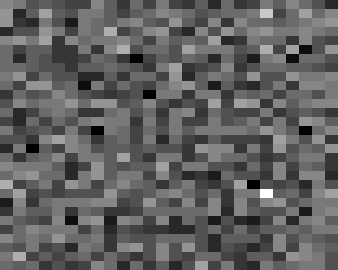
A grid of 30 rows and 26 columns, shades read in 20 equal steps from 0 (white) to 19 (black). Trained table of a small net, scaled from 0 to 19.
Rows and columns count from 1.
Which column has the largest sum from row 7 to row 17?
11
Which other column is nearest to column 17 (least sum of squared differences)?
20
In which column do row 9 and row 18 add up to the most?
15
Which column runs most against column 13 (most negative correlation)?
6
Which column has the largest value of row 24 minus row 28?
24
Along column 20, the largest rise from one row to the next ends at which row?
10
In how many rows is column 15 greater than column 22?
19
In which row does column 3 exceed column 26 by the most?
17
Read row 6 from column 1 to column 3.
11 14 12
